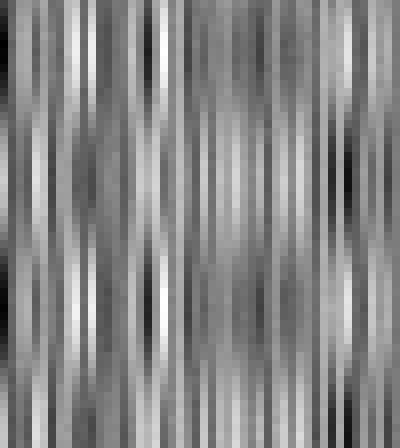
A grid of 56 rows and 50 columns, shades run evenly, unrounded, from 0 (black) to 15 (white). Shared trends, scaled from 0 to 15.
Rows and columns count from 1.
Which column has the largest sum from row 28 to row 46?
21
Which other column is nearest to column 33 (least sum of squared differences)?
46
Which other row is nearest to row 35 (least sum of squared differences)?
11
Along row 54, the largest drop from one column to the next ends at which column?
44
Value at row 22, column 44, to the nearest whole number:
1
